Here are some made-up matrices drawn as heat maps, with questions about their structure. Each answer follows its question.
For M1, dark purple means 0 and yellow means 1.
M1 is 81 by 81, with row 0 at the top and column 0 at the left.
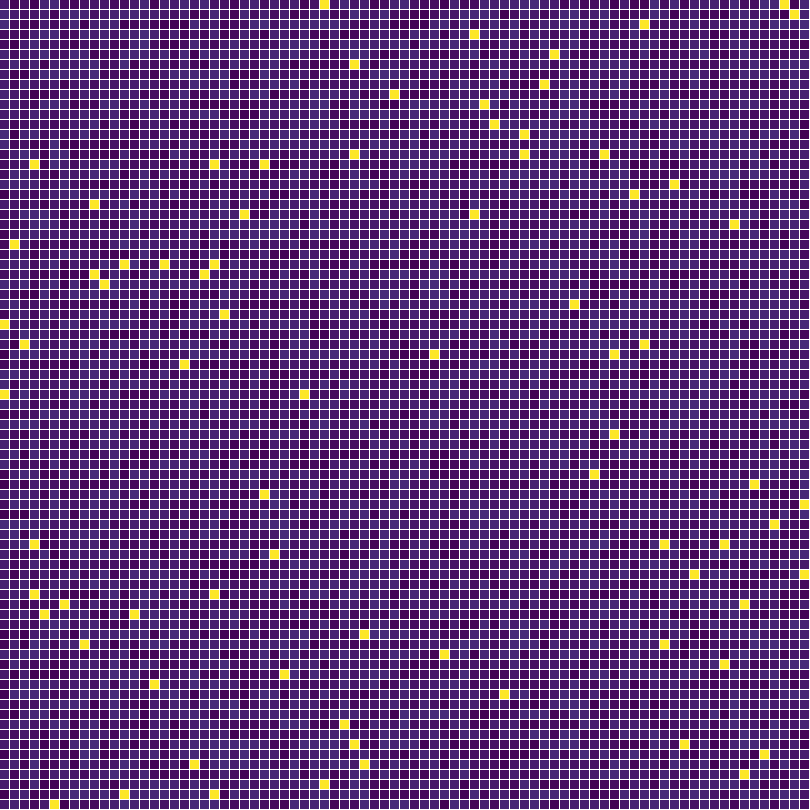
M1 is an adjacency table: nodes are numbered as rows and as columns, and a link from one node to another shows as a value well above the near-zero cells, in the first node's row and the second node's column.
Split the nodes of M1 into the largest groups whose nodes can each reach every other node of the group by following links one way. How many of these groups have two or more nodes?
6
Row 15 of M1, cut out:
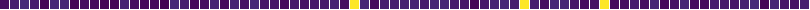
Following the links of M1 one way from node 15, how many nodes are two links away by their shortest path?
5
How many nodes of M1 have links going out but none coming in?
2
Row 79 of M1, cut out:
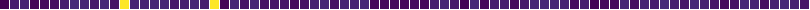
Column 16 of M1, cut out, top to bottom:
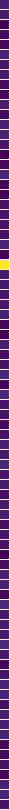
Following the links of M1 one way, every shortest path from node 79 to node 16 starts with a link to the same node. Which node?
node 12
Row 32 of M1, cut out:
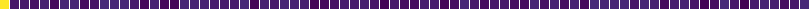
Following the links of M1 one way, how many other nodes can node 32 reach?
2
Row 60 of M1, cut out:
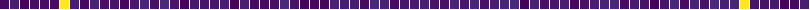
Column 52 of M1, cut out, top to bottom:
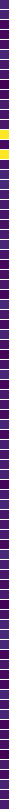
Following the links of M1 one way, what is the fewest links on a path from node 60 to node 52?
4
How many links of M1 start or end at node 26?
5
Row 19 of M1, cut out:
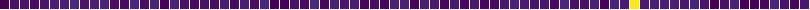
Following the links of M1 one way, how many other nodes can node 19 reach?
9
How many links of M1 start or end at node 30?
2
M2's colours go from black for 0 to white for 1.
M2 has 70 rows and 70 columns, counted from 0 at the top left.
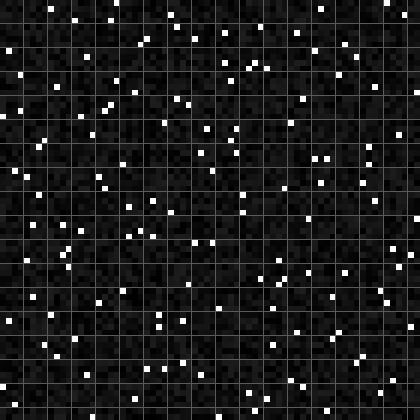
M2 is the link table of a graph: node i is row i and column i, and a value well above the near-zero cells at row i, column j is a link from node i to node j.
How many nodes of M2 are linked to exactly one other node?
2
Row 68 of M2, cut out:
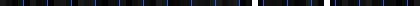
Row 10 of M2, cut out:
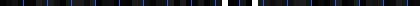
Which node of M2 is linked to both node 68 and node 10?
node 42
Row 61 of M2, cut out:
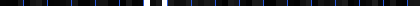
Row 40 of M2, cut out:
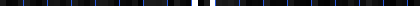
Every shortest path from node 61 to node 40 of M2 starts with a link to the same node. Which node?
node 24
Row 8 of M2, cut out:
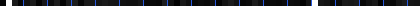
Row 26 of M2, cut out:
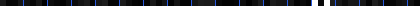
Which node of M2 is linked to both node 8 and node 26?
node 52
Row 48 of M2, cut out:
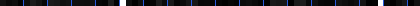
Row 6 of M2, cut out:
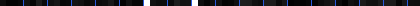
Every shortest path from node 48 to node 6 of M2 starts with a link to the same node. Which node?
node 20
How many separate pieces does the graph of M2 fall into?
2
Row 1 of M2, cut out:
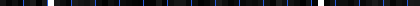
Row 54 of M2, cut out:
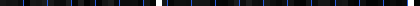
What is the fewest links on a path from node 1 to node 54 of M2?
4
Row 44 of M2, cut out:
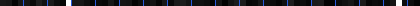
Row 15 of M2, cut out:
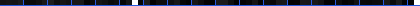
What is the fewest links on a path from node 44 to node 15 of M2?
3
